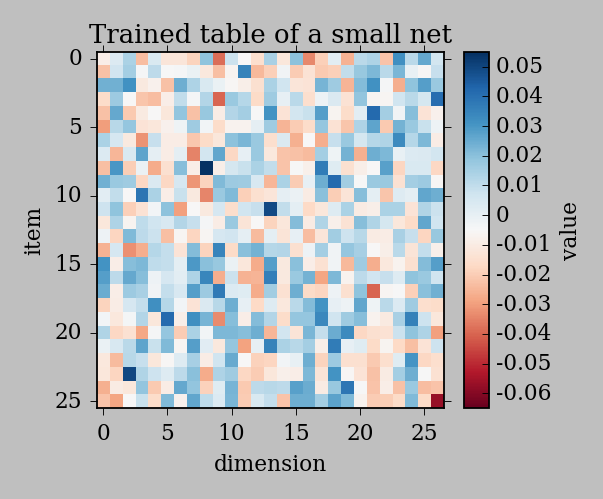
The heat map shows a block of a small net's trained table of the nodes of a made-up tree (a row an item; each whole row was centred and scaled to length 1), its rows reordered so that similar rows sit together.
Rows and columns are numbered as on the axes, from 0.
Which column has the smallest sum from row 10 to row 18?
12
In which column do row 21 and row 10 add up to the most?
3
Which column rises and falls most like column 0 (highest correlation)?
25
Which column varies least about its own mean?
14
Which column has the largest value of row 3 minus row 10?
8
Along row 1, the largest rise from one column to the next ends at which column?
11
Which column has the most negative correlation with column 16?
26
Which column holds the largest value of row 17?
9
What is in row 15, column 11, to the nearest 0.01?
-0.01
